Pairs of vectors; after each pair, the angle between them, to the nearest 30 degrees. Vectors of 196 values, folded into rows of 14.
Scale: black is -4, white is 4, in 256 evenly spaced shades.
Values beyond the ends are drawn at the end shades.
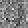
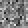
30 degrees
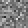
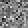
150 degrees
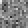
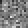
150 degrees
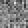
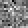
120 degrees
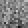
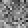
120 degrees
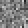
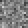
60 degrees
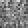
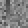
90 degrees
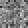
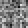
60 degrees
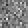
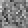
120 degrees
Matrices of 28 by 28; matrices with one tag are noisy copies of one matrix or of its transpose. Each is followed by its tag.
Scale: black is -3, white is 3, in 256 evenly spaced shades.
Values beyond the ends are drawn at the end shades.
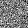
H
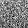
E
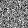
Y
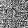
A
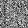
Y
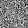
Y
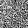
A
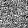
H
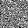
Y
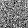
E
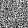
H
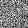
H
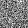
H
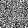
H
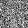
Y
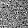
E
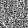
H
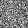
Y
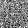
A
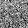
A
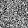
Y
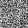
H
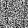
H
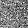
E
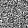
H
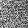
E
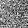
E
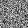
Y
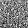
E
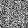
Y
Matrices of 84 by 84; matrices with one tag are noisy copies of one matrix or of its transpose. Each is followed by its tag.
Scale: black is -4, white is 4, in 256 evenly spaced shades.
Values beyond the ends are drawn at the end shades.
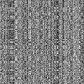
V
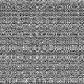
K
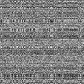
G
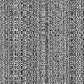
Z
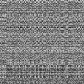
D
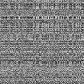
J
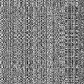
D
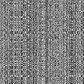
Z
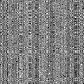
G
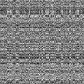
V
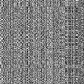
D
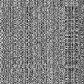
D
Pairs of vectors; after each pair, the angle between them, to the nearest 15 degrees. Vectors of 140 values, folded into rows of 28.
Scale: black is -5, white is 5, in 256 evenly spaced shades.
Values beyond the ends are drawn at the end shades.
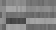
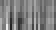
75 degrees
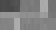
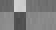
105 degrees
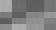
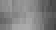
75 degrees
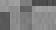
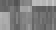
165 degrees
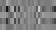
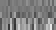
90 degrees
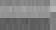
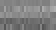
30 degrees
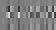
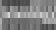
60 degrees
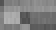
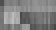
15 degrees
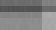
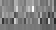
120 degrees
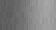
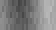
45 degrees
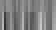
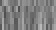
45 degrees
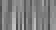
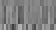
120 degrees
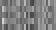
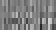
105 degrees
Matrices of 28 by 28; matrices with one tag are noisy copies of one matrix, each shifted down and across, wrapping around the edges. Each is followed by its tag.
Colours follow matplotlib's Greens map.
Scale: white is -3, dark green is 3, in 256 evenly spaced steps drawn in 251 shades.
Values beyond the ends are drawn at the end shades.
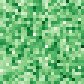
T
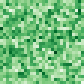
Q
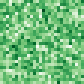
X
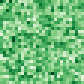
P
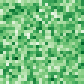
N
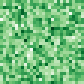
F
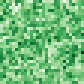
Q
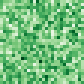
X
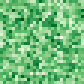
T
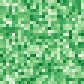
P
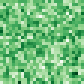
Q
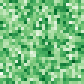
T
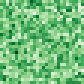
P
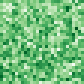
Q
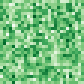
F
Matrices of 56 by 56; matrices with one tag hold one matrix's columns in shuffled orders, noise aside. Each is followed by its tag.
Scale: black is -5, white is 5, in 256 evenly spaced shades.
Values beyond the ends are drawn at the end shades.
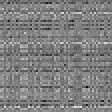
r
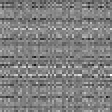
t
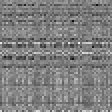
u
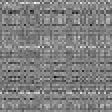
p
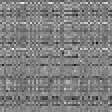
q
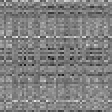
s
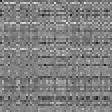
q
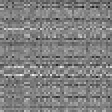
t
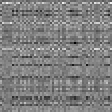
q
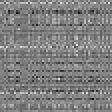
p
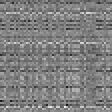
r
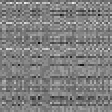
q
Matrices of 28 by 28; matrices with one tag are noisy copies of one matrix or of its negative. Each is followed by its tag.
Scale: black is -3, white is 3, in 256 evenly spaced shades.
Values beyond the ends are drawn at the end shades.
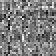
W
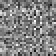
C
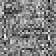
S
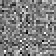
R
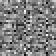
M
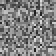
C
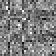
W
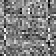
S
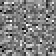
M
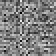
R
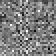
R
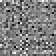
R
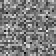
M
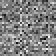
R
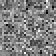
M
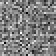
R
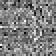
C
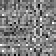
C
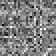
C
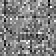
S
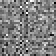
R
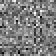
C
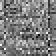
S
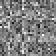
W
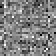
S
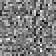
C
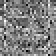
S
